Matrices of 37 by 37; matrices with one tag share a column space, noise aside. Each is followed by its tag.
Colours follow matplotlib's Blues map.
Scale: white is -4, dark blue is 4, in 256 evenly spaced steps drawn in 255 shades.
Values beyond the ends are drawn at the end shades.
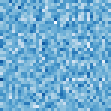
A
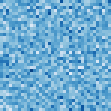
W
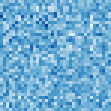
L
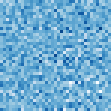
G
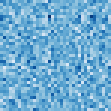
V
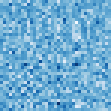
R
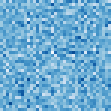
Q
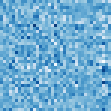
V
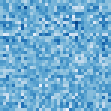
L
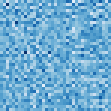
Q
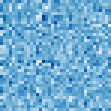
V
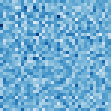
L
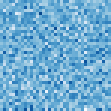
G
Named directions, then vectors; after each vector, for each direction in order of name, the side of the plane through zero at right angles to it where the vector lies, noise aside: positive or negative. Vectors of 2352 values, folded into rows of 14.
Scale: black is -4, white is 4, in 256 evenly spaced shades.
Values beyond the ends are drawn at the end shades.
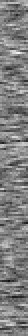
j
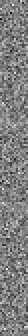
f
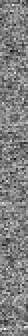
positive, negative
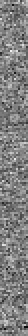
negative, positive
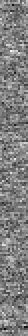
negative, positive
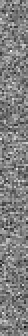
negative, positive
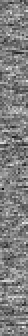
negative, negative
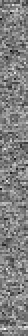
positive, negative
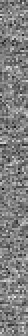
negative, negative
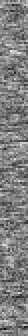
negative, positive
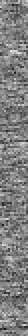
negative, positive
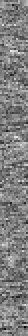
negative, positive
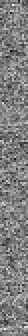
positive, negative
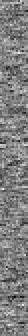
positive, positive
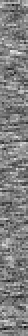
negative, positive
